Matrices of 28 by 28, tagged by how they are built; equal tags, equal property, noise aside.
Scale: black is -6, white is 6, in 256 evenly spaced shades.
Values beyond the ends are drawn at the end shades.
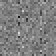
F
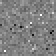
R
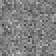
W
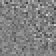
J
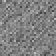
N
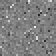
R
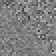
J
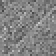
N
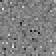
R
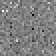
R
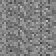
W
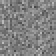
W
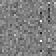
F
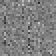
F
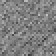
N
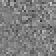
J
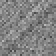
N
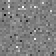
R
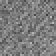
N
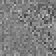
J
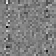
F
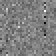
F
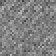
N
